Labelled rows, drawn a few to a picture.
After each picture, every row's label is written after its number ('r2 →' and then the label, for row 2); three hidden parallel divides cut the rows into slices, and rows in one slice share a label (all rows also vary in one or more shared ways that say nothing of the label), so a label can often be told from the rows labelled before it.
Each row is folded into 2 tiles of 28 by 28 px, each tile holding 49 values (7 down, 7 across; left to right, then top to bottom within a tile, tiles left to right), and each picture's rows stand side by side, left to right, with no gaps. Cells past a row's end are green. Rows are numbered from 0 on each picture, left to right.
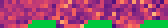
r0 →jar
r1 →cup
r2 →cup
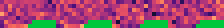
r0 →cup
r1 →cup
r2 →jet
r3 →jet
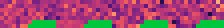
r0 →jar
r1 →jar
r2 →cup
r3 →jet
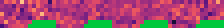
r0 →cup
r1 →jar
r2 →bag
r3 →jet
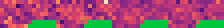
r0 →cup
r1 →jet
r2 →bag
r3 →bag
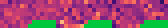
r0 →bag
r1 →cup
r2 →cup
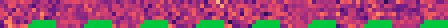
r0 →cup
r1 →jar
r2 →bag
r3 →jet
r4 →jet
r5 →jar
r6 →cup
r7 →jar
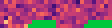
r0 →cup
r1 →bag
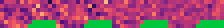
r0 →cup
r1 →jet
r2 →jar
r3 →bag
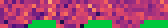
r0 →jet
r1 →jet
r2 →bag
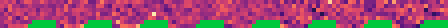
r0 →jar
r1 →jar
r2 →cup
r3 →bag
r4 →jar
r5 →jet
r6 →bag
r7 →jet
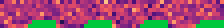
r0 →cup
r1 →jet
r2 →jet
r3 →cup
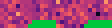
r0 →jar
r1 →jet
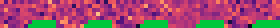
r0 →jet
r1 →cup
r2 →jet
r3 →bag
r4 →jet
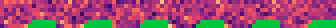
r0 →cup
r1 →cup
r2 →jet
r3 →jet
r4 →jet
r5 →jar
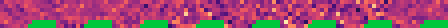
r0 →jar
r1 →bag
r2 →jar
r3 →cup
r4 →jet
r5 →cup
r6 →cup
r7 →jar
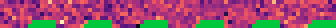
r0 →jet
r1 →cup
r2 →jet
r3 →jar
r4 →jet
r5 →cup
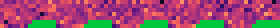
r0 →jet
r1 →cup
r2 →cup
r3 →cup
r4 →cup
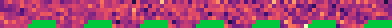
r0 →jar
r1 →bag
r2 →jet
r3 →jet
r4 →jet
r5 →cup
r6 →cup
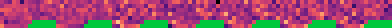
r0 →bag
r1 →bag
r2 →cup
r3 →cup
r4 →cup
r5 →cup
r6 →cup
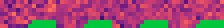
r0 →jet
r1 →jar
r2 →bag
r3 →jar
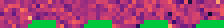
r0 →bag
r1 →bag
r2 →bag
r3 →jet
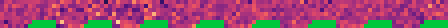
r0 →bag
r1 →cup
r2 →cup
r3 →jar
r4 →jar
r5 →jar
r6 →jar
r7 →jar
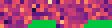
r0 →jet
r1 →cup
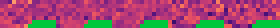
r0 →jar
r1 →jar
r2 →bag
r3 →jet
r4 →jet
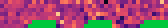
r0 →bag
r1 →cup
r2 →jet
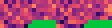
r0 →jet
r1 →jet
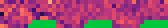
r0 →jet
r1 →bag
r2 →jar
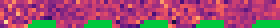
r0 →cup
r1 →jar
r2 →jet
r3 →jet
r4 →jar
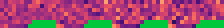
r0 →bag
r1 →jet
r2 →jet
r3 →jet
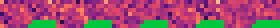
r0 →jet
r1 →jet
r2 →jar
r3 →jet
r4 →jar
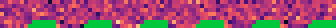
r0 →cup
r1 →jet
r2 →cup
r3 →cup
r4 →jet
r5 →jet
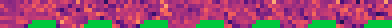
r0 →bag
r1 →cup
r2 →jet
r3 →jar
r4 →jet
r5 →jar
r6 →jet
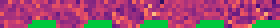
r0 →jar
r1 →bag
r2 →cup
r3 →jar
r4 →cup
